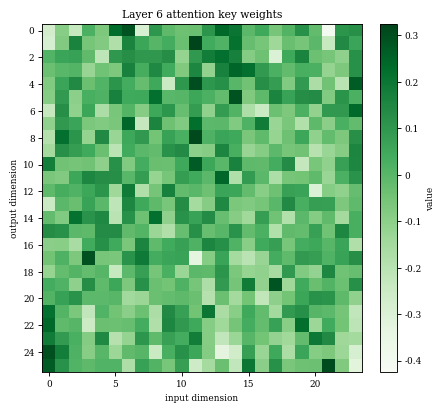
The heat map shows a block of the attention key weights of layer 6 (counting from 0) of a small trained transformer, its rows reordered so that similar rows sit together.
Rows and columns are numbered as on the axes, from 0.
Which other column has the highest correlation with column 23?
13
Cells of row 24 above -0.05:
12
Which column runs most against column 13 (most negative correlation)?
0
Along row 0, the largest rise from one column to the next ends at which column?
22
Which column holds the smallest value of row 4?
9
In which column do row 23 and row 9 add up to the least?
5
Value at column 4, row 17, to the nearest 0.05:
-0.05
